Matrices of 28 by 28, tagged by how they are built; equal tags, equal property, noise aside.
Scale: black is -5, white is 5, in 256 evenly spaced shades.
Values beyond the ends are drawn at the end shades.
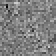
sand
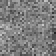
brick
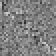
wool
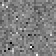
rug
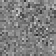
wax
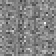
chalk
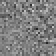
wax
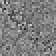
wool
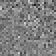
wax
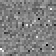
rug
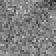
brick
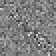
wool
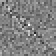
wool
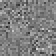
sand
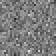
chalk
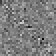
wool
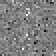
rug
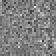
wax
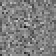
chalk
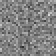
chalk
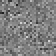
sand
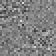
sand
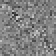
wool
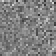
wax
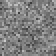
brick
